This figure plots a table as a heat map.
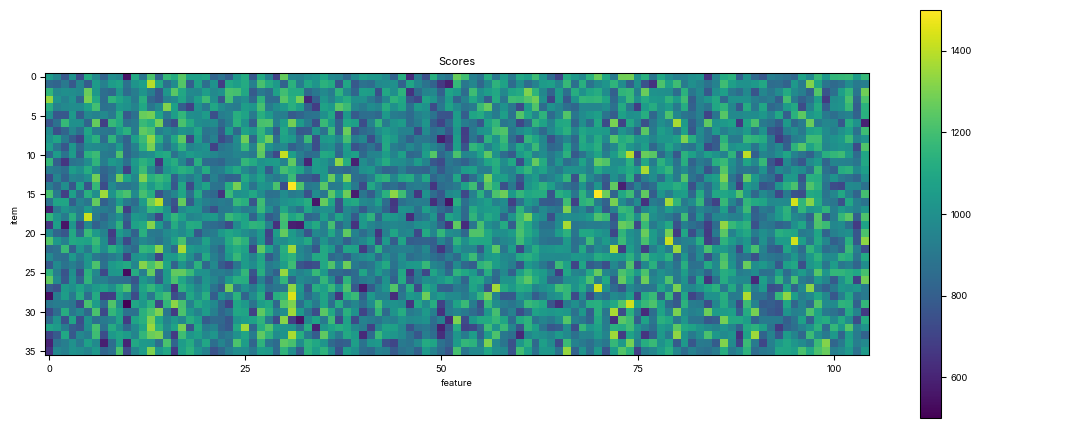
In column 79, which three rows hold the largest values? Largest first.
21, 16, 20
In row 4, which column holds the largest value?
15
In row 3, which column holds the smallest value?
33
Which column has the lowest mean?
50
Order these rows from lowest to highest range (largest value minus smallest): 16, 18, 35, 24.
24, 35, 18, 16
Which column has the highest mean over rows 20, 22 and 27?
31
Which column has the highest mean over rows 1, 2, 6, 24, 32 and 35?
13
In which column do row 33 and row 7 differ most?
76
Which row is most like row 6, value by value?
30
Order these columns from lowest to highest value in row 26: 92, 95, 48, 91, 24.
92, 48, 91, 24, 95
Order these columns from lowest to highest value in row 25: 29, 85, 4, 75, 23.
4, 29, 23, 85, 75
